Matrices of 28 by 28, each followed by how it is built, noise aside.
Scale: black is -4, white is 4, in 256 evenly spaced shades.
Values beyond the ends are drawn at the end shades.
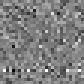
uneven rows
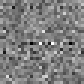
uneven rows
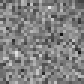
noise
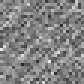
Hankel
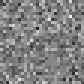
noise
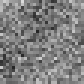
smooth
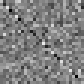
diagonal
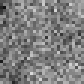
smooth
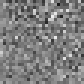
upper triangular
